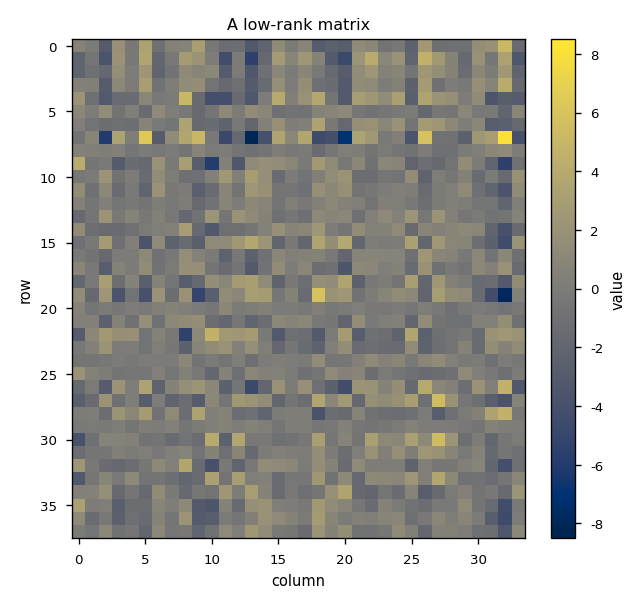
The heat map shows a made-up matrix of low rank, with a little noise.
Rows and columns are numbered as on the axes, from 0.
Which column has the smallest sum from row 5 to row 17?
32
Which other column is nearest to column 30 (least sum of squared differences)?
17
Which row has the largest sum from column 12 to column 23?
19
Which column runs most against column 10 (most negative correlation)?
0
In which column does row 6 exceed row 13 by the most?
8
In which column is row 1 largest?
26
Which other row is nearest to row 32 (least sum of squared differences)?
14
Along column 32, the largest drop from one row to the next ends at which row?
27
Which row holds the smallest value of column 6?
7
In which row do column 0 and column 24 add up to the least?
22
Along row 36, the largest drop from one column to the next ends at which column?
9
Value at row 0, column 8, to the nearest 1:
1
